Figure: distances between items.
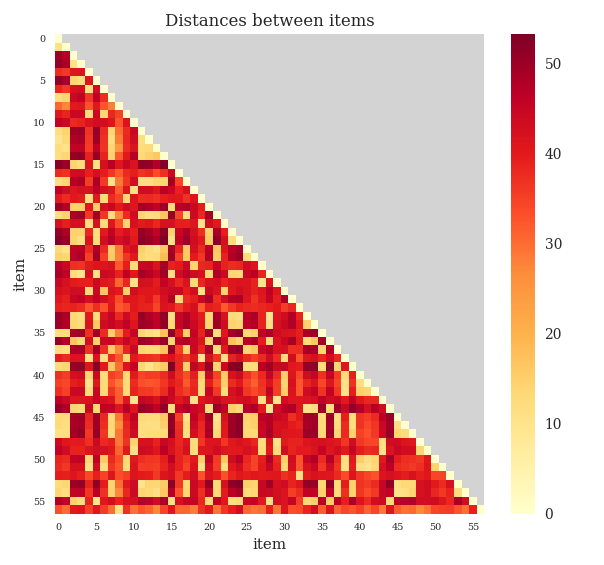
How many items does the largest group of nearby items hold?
19
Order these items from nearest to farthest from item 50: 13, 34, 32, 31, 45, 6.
6, 32, 13, 45, 31, 34
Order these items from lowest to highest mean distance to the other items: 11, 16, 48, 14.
11, 14, 48, 16
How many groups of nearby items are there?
7
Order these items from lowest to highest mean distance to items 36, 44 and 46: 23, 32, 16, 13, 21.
23, 13, 21, 32, 16
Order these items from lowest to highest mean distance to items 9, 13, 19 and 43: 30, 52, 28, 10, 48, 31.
30, 48, 10, 52, 31, 28
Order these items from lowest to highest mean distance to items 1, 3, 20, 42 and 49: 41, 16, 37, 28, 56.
28, 41, 56, 37, 16
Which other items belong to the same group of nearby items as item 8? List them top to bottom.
56
